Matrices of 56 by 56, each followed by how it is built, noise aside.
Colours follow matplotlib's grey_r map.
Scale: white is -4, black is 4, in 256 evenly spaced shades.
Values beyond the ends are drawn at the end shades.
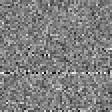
uneven rows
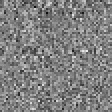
low rank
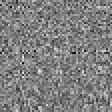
low rank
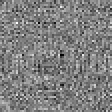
low rank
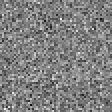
repeating columns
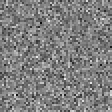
repeating columns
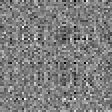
low rank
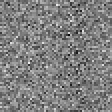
repeating rows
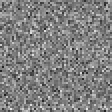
repeating columns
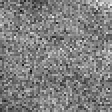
smooth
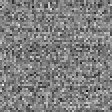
blocks
